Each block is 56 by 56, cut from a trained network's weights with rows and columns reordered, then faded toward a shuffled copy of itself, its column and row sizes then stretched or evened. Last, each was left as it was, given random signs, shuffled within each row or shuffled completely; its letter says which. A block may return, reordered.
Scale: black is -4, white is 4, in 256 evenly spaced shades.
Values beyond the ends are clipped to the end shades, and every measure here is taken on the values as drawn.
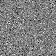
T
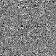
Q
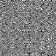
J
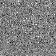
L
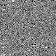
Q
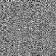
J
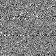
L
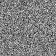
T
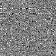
J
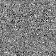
L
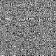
J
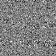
L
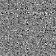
Q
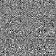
J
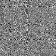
Q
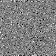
L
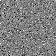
T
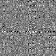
J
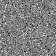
T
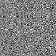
J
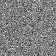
T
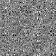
J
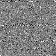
L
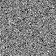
T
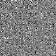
Q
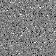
L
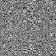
J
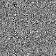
Q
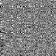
J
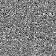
L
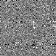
J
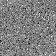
T
